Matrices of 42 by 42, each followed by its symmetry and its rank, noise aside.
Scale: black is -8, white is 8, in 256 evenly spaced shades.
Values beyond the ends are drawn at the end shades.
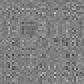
no symmetry, rank four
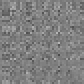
antisymmetric, rank four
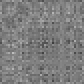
symmetric, rank three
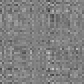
no symmetry, rank three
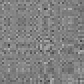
symmetric, rank four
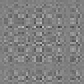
no symmetry, rank two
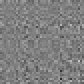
no symmetry, rank four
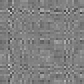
no symmetry, rank two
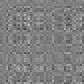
antisymmetric, rank two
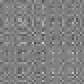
symmetric, rank two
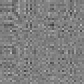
no symmetry, rank four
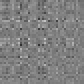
antisymmetric, rank two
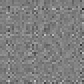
no symmetry, rank four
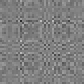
symmetric, rank two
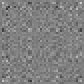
symmetric, rank three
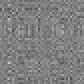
no symmetry, rank four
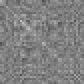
symmetric, rank four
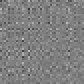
no symmetry, rank three
